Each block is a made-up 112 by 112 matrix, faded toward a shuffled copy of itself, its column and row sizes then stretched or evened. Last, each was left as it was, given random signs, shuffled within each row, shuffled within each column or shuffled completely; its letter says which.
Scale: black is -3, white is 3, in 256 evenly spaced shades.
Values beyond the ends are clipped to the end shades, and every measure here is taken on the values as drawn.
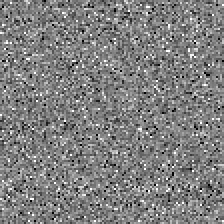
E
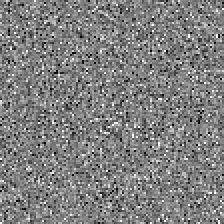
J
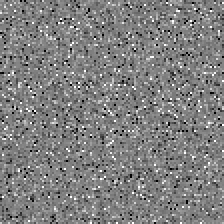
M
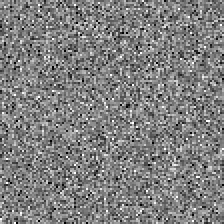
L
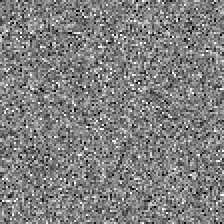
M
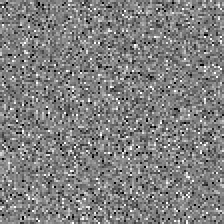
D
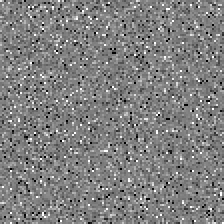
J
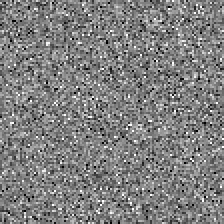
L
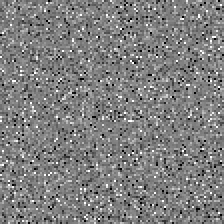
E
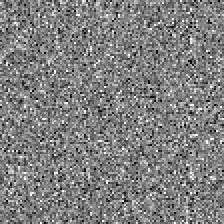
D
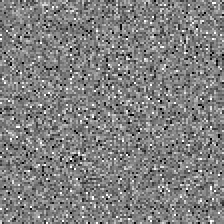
J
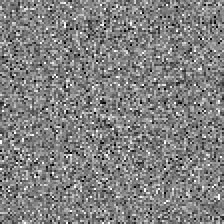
E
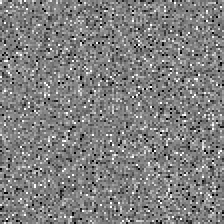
J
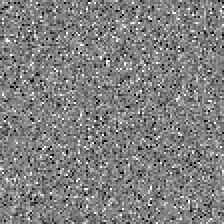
J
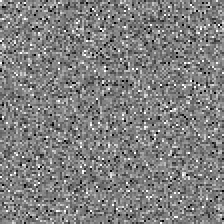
M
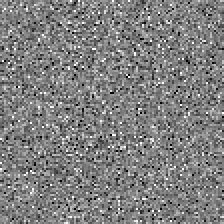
D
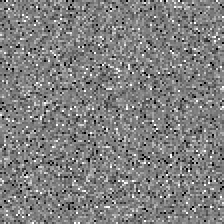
M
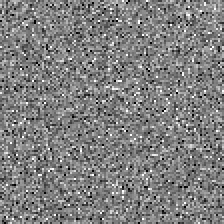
E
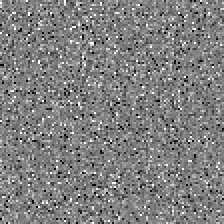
D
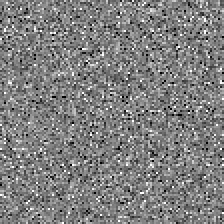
D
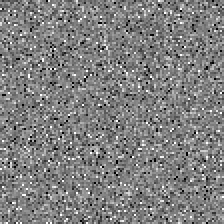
L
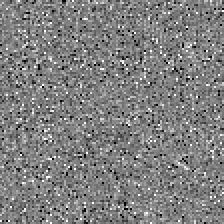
D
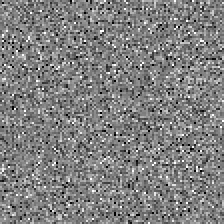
E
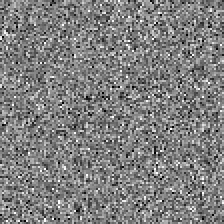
E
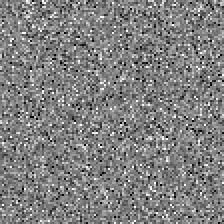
E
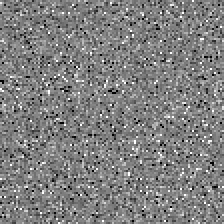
M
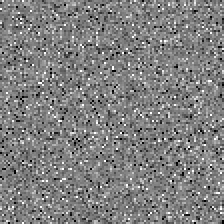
M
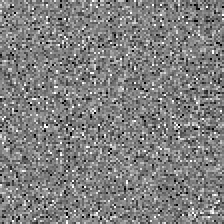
D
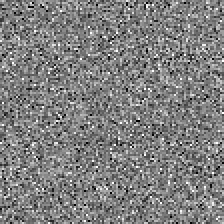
M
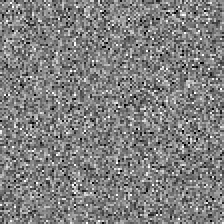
J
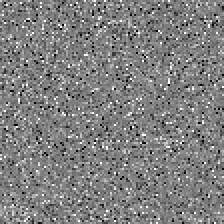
M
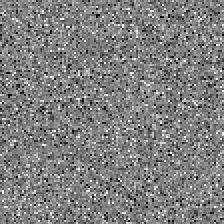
M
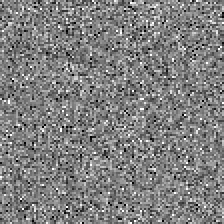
E
